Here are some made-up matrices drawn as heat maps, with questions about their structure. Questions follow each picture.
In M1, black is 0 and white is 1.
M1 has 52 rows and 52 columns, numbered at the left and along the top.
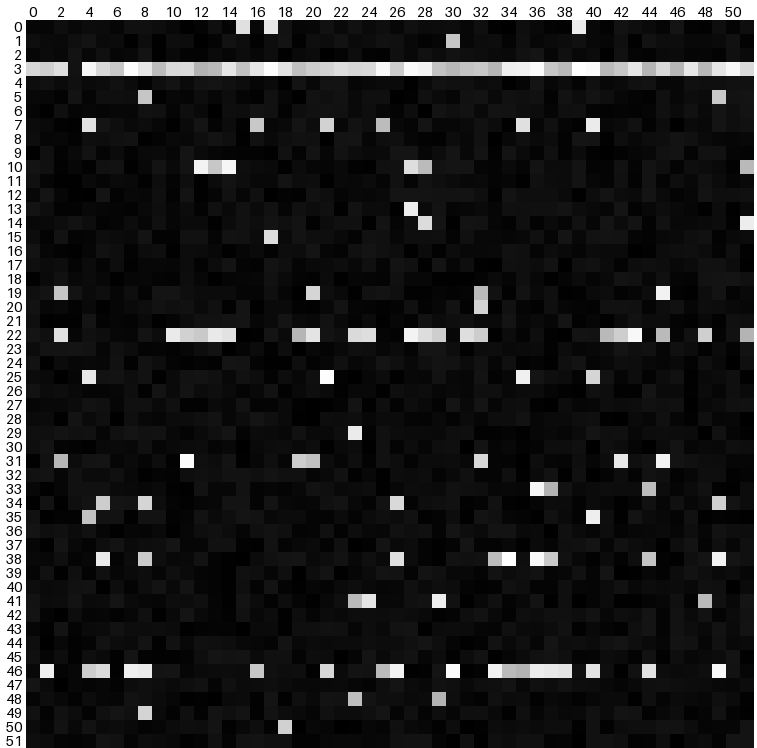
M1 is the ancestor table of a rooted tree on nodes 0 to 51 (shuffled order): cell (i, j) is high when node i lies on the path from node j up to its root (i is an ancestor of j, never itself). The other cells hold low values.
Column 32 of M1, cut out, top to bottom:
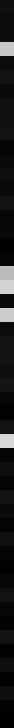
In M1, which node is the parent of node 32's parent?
19
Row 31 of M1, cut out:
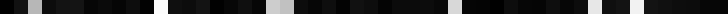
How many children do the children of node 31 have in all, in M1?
3
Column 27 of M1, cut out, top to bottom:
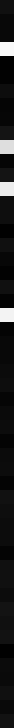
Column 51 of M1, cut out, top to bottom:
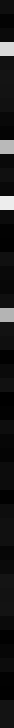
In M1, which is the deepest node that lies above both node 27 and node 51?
10
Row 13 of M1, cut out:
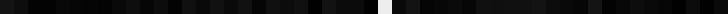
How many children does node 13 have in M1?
1
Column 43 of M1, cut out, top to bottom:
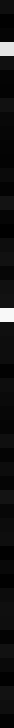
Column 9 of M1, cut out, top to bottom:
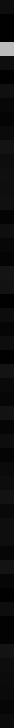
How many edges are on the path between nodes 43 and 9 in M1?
3
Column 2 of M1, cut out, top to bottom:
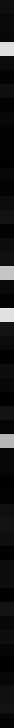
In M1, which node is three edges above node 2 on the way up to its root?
22
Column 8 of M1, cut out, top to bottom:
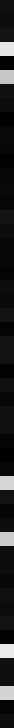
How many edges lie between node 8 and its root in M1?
6
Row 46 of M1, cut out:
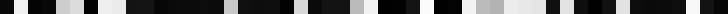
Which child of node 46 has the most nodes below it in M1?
38
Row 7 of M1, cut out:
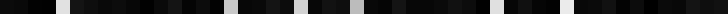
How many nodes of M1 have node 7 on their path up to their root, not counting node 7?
6
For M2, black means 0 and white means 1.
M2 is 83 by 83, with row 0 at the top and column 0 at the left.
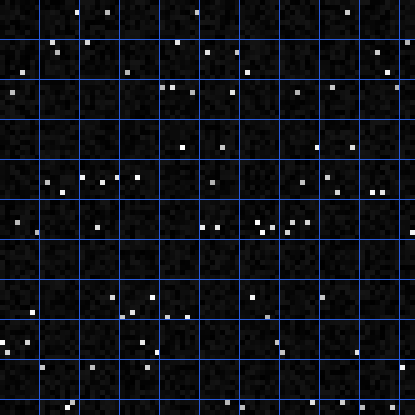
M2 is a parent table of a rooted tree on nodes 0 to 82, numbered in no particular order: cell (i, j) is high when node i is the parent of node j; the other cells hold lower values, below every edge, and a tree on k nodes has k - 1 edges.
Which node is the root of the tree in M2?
73
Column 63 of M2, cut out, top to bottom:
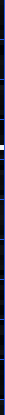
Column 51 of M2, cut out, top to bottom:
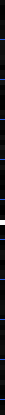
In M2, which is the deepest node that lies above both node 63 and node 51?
29
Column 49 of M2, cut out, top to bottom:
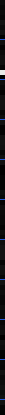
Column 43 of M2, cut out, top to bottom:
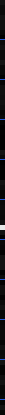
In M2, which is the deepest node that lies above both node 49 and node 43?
80
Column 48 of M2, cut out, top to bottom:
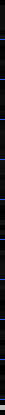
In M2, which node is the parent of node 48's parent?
8
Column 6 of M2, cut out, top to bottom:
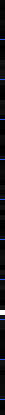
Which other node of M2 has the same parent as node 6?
26
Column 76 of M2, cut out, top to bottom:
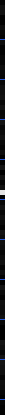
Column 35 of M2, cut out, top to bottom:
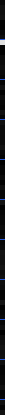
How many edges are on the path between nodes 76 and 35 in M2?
5
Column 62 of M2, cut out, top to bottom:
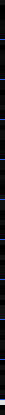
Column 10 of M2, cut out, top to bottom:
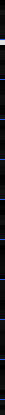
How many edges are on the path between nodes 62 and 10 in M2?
4
